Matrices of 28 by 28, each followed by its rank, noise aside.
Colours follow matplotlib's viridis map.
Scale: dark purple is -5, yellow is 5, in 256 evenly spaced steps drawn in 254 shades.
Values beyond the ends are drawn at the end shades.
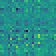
three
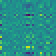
two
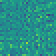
five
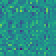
four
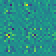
four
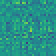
three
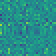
four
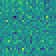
four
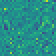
four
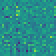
four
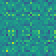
four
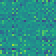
four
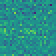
four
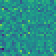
five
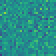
five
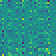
three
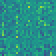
four
